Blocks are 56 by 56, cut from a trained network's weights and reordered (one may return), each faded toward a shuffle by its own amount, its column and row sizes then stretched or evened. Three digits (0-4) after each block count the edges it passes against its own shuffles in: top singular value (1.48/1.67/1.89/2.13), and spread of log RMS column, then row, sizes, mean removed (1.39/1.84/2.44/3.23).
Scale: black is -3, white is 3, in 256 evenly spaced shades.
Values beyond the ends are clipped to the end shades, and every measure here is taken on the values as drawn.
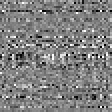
3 0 4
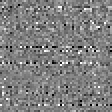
1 1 3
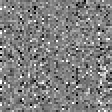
1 3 0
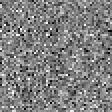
1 0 1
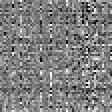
1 4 0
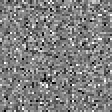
0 1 1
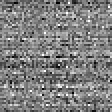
3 2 2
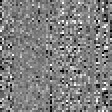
1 4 0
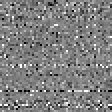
2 0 3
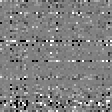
1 2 4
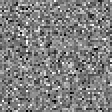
1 0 0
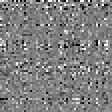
3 3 3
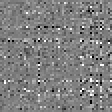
0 3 3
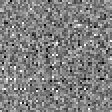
0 0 1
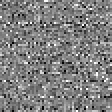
2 0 2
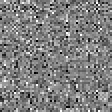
3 2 1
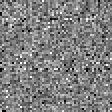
1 0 1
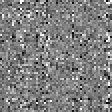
1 3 2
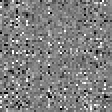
1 3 1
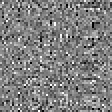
3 2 1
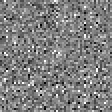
0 2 1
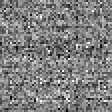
0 2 1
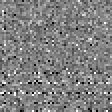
2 1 2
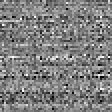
2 2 3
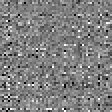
1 2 3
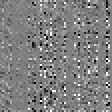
0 4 1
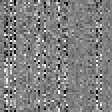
3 4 0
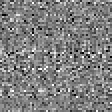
2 0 3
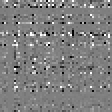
0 3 4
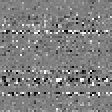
2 2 4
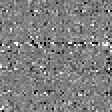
1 2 3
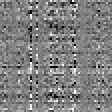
3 4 1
